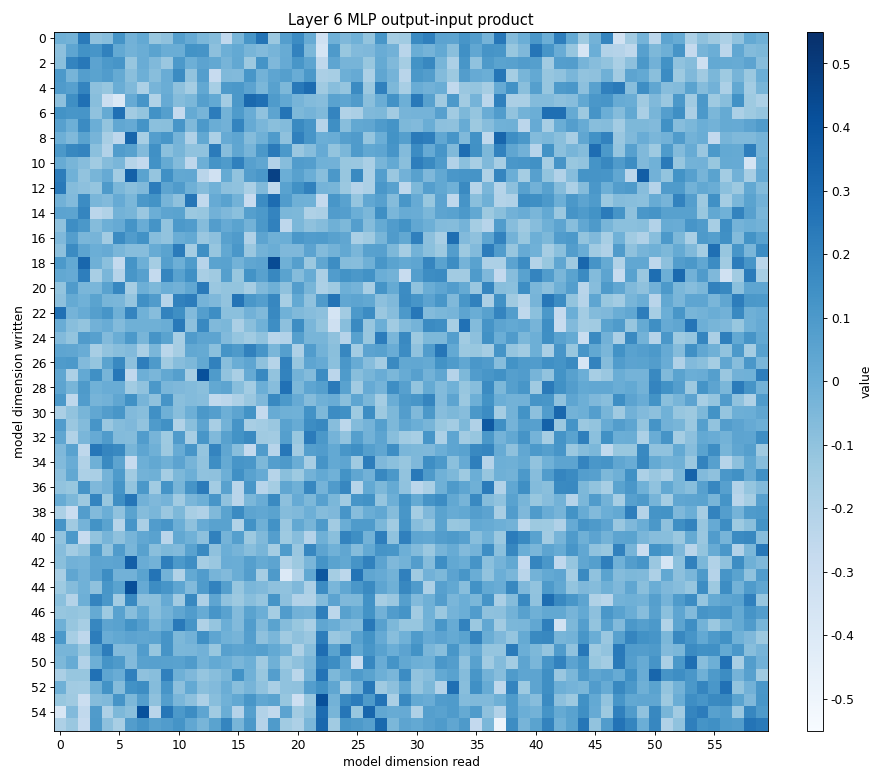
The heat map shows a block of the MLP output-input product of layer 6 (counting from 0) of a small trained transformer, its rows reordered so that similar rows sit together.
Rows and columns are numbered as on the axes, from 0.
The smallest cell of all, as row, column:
55, 37
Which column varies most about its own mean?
22
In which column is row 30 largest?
42
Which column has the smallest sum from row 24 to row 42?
1
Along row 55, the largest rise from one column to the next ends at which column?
38
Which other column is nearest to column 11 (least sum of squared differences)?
7
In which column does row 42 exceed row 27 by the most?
6
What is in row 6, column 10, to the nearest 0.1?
-0.3
